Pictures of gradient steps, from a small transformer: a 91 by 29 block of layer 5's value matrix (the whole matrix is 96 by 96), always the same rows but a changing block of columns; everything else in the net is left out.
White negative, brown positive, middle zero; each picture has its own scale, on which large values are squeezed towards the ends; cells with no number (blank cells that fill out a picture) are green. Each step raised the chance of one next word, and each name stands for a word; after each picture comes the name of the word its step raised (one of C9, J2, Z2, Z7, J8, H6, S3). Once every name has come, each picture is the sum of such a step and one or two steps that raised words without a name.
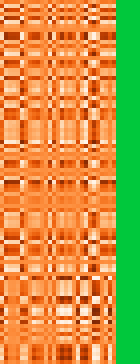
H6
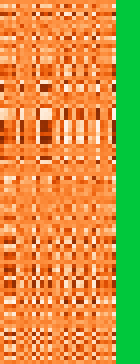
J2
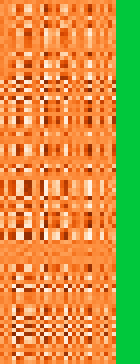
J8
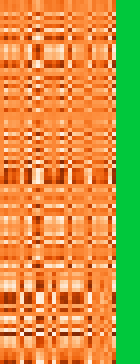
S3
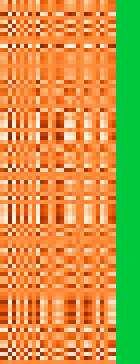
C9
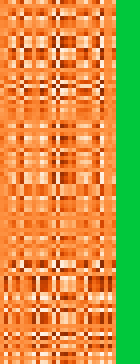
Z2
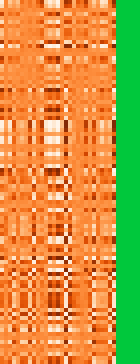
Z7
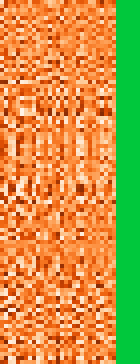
J8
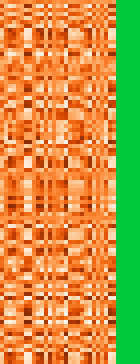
H6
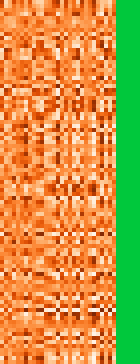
Z2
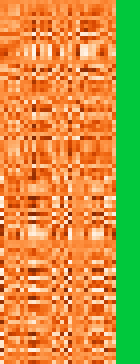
J8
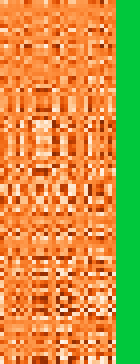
Z7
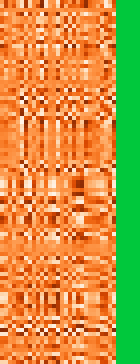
Z7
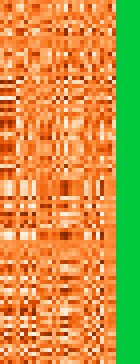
J8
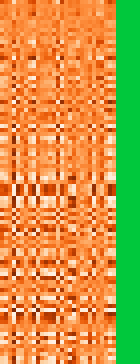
Z2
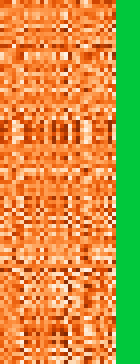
Z7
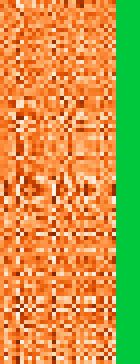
C9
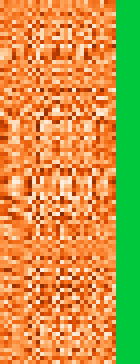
Z7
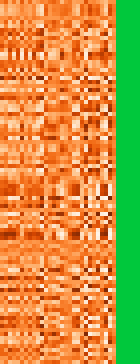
J8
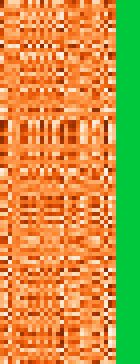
Z7
